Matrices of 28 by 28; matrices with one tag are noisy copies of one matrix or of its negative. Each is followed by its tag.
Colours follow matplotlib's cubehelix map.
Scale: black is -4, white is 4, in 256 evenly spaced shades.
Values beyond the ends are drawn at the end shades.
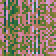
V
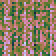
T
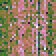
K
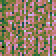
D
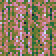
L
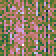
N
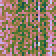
K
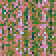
L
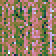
L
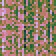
D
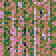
T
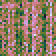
L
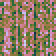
T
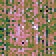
N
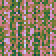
T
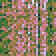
K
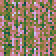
T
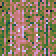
N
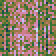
N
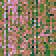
V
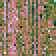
V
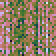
N
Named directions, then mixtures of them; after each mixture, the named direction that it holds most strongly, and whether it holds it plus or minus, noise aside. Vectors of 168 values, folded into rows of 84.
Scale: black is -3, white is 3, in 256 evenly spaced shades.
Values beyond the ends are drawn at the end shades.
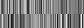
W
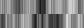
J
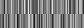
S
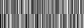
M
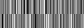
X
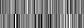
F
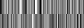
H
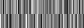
M, minus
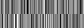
X, plus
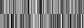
W, plus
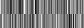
F, minus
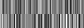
F, plus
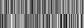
W, minus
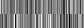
F, minus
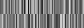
S, minus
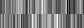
J, minus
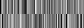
W, minus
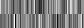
F, minus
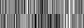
F, plus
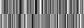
H, minus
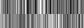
H, minus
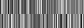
W, minus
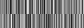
X, minus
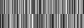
S, plus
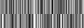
S, minus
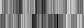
J, plus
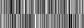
X, minus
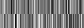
S, minus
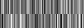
W, minus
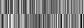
W, minus
